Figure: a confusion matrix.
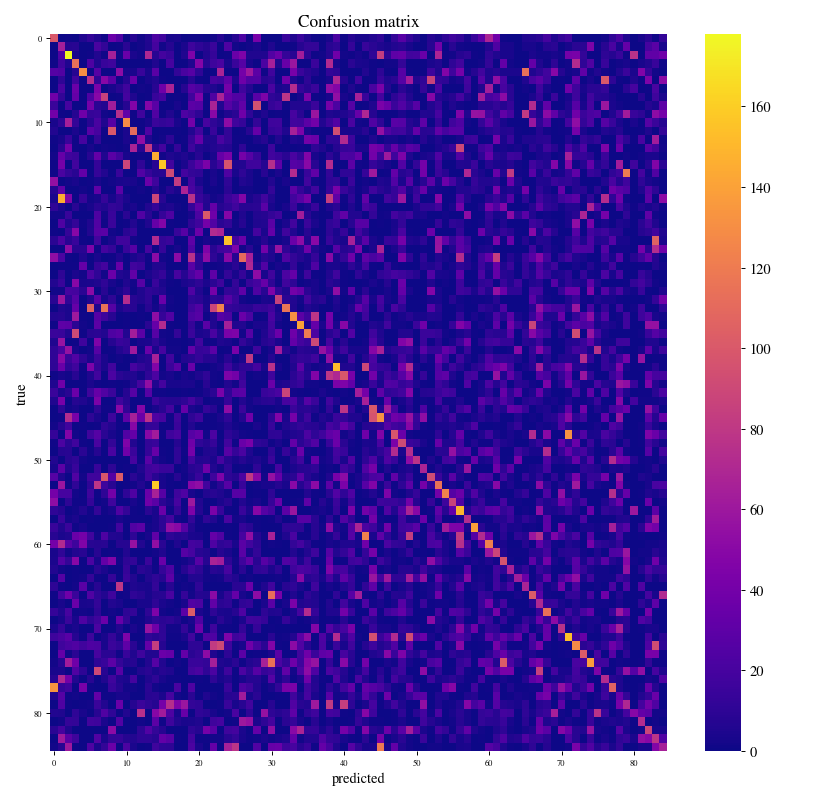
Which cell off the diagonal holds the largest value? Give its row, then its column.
53, 14
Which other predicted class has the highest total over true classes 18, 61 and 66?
30
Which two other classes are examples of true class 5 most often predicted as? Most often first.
76, 52
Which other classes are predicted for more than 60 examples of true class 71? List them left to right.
39, 44, 47, 49
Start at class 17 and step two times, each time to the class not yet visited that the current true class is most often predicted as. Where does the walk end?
60
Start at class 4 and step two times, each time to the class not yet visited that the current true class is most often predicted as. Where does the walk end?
9
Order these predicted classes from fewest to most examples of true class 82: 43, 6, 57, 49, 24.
6, 24, 57, 43, 49
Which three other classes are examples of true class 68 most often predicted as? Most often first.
19, 35, 78
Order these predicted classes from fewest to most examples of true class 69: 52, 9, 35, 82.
35, 82, 9, 52
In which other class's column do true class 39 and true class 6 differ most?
43
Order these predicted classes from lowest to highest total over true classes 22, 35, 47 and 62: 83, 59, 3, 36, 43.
59, 36, 43, 83, 3
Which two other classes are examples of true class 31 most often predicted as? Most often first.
10, 1
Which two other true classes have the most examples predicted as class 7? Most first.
32, 52
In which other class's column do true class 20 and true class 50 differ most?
77
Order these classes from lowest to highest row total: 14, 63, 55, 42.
63, 55, 42, 14
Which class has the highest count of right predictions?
2
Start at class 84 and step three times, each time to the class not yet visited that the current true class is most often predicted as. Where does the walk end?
40
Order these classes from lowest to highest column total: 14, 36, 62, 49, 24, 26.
62, 36, 26, 49, 24, 14
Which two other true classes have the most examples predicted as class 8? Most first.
11, 2
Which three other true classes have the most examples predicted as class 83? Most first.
24, 72, 25
